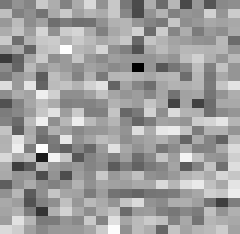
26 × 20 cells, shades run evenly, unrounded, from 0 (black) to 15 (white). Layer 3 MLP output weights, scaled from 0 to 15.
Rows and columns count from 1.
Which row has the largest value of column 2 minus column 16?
16
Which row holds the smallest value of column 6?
20
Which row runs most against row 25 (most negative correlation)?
19
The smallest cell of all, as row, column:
8, 12
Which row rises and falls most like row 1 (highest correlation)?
13
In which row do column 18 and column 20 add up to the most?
22
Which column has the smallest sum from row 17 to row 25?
4
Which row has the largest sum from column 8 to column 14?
25
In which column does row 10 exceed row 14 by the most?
1
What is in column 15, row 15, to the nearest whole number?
14
